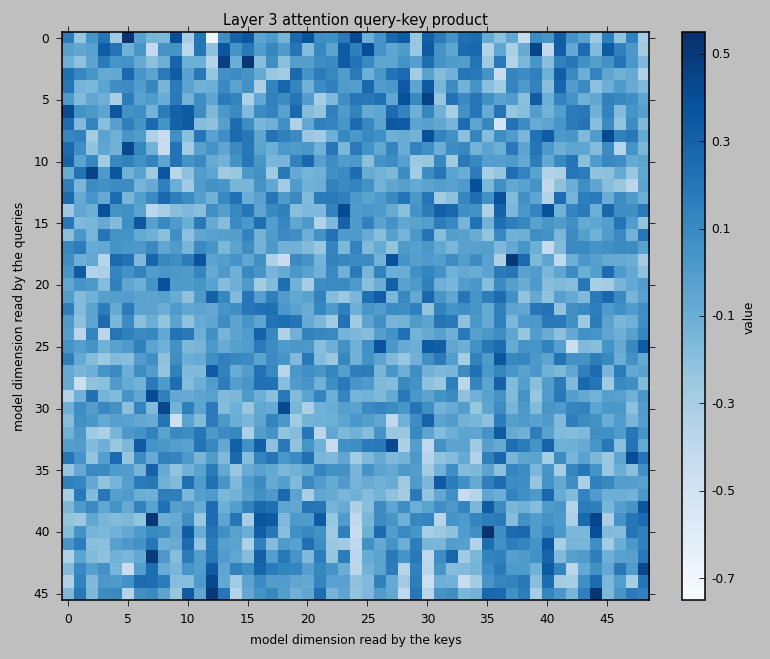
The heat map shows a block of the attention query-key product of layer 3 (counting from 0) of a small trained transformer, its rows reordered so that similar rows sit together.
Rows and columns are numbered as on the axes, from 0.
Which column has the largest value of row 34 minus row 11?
47
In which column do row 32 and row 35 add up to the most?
7
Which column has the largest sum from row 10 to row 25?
36
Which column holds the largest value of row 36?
31
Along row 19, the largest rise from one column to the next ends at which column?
4
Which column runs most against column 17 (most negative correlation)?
37
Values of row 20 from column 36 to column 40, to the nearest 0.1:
0.1 0 -0.1 0 -0.2
